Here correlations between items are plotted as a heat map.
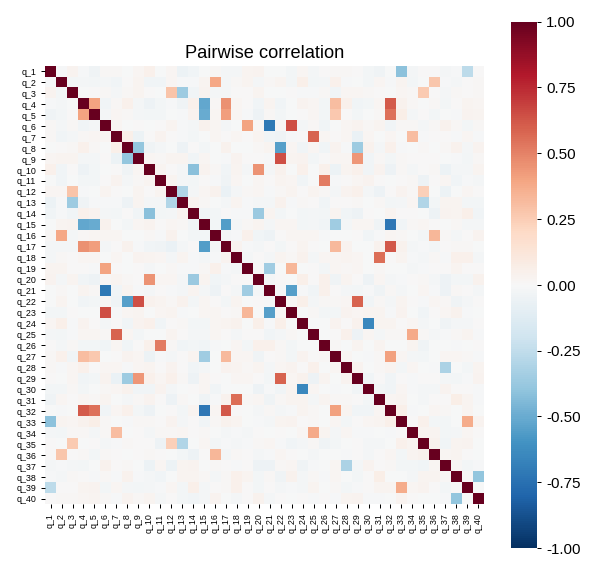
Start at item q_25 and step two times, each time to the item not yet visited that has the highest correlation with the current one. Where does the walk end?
q_34
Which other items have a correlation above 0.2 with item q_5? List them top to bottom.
q_4, q_17, q_27, q_32
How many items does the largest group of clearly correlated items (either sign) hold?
6
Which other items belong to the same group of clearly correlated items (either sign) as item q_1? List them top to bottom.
q_33, q_39
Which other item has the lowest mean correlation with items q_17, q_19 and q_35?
q_15
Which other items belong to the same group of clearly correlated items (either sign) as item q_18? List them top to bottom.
q_31
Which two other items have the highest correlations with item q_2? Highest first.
q_16, q_36
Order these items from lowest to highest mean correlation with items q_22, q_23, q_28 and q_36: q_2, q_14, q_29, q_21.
q_21, q_14, q_2, q_29
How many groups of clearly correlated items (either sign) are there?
13
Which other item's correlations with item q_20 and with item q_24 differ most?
q_30
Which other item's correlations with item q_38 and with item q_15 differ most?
q_32
